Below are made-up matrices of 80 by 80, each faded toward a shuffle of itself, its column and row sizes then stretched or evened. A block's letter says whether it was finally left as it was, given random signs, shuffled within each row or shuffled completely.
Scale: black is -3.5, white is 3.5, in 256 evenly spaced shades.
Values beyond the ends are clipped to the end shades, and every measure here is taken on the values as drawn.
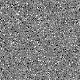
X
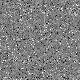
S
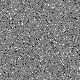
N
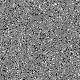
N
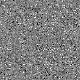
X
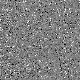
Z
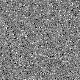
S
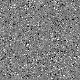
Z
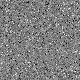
N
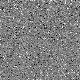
S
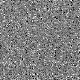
X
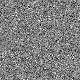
S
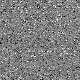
S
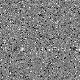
X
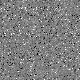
S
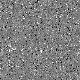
Z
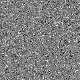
S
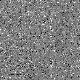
Z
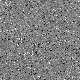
N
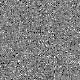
Z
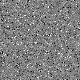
S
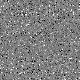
S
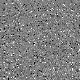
X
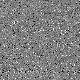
S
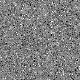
Z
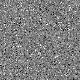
Z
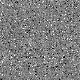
Z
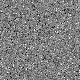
N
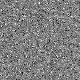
S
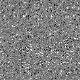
X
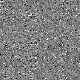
X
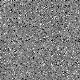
Z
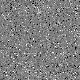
Z
